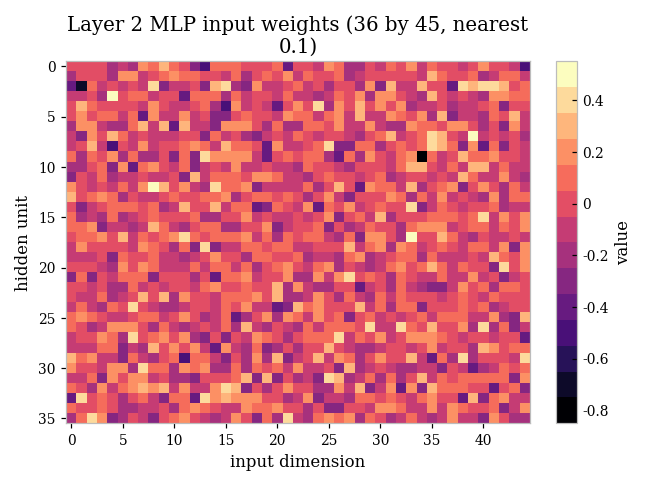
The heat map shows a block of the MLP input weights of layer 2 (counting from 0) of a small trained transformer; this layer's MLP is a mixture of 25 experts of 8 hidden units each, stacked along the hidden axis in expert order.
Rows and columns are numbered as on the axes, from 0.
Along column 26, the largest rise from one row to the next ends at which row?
31
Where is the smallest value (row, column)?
9, 34
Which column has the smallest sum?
10
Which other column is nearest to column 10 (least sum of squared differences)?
3
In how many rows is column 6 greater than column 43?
14
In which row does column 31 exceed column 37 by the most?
2
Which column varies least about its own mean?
23
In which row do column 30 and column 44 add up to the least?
0
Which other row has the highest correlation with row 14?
12
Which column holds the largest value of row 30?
7
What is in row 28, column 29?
-0.2
